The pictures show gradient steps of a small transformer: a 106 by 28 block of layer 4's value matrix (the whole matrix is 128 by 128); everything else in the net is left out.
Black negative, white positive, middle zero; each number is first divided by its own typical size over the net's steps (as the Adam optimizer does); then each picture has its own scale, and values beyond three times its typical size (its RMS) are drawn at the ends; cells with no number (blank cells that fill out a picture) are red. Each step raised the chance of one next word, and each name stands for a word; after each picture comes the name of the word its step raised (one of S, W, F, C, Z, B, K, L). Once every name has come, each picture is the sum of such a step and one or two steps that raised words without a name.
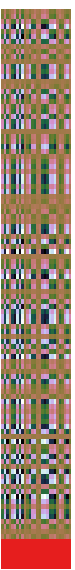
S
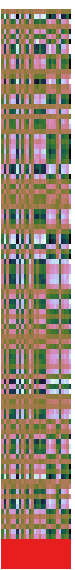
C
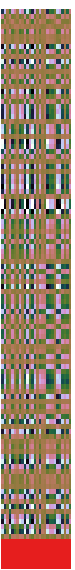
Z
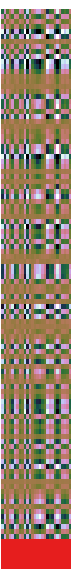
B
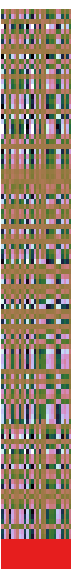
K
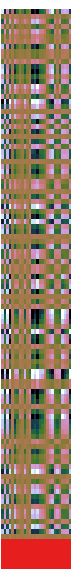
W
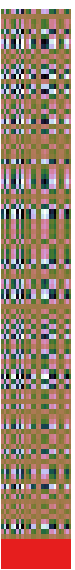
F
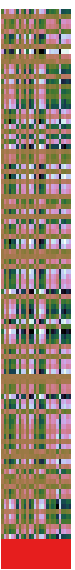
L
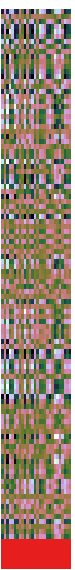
L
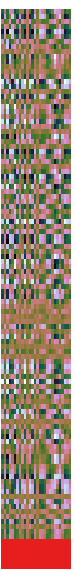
C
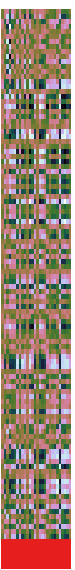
K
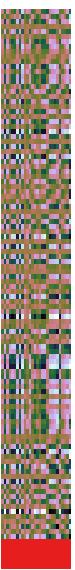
W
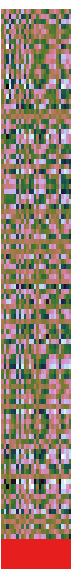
W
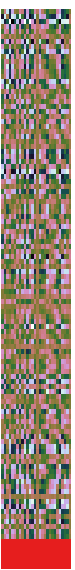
C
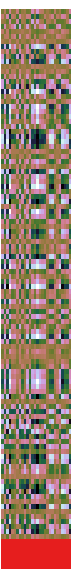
Z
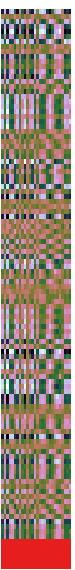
F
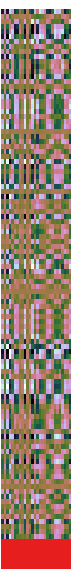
B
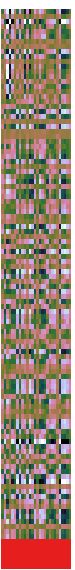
S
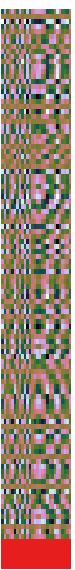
Z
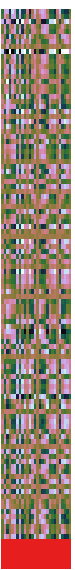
L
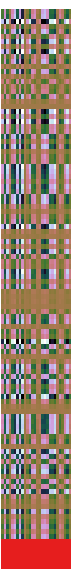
L
